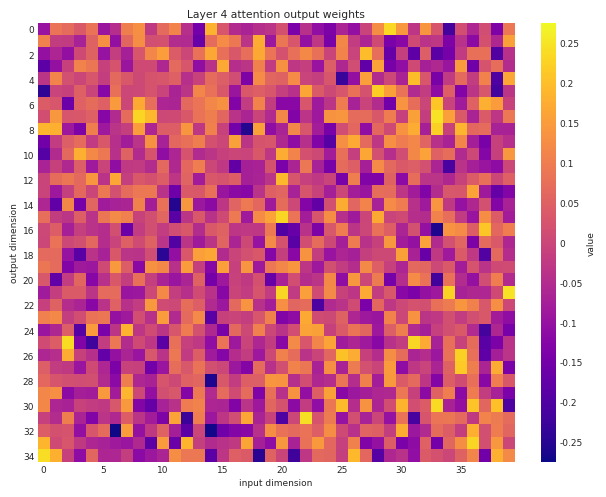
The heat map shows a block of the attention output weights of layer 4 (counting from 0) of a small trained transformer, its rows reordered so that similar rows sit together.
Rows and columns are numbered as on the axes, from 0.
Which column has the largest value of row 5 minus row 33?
28
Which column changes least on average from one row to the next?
8
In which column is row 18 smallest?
10
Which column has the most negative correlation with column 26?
5
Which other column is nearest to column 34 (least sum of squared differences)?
24
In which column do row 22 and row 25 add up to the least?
4
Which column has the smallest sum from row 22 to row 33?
14
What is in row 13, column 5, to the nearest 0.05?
0.1
